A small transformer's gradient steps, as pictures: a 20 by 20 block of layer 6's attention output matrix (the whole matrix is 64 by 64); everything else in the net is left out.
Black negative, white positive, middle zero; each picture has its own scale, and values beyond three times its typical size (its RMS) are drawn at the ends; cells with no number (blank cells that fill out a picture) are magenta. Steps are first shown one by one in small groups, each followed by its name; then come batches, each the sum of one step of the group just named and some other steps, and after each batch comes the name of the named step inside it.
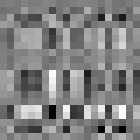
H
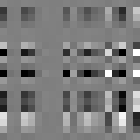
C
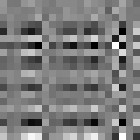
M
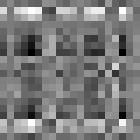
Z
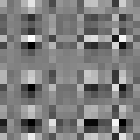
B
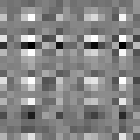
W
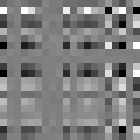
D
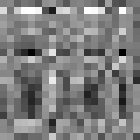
Z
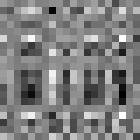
B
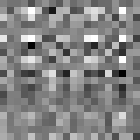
W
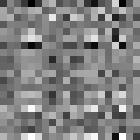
M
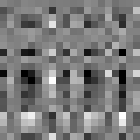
C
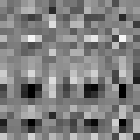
B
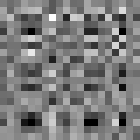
M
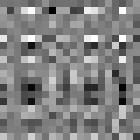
B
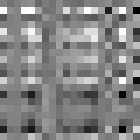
D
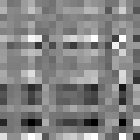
M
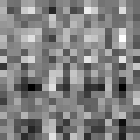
H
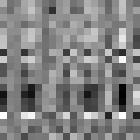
C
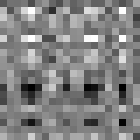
H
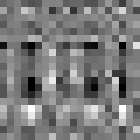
D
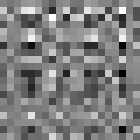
D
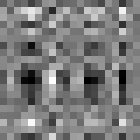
Z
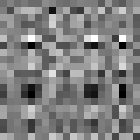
B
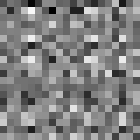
C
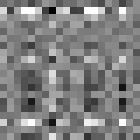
Z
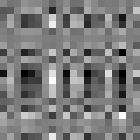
C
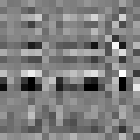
M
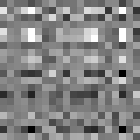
D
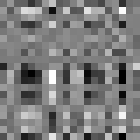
H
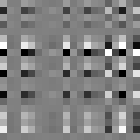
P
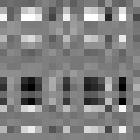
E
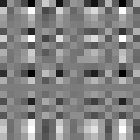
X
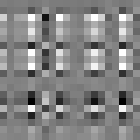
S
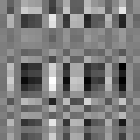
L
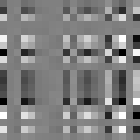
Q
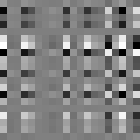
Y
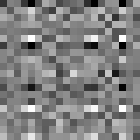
X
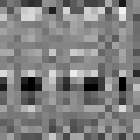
E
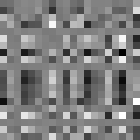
Q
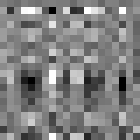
L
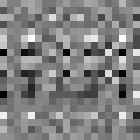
P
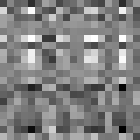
X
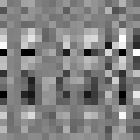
P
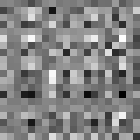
Y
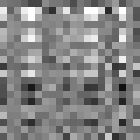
E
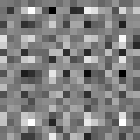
Y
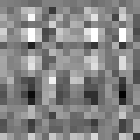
S
